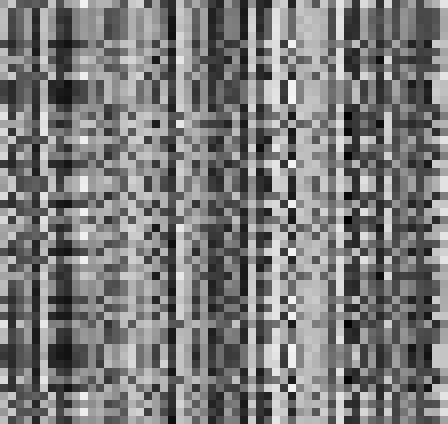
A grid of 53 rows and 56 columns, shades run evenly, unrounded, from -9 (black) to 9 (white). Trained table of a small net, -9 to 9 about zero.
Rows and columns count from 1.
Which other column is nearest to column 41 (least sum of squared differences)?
38
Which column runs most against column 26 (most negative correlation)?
42
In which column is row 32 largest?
37
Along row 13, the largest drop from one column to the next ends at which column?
36
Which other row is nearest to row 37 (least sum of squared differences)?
5
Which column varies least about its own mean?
53
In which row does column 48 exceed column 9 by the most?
19
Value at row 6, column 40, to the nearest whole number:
4
